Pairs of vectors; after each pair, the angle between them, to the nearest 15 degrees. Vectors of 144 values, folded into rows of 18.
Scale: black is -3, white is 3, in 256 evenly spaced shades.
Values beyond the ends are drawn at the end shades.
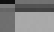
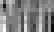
105 degrees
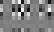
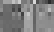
60 degrees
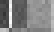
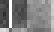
15 degrees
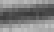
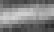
165 degrees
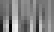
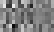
105 degrees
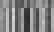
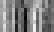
60 degrees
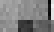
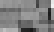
45 degrees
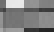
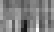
105 degrees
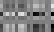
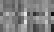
45 degrees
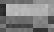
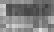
165 degrees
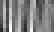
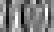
75 degrees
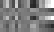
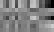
165 degrees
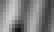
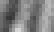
165 degrees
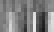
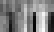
165 degrees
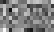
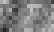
135 degrees
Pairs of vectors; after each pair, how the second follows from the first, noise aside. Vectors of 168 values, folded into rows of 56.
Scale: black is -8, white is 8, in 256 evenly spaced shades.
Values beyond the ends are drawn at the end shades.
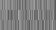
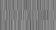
reversed, shrunk.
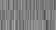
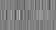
wrapped around, partly zeroed.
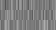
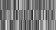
scaled up.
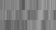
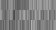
reversed, negated.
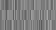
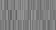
wrapped around, negated, shrunk.
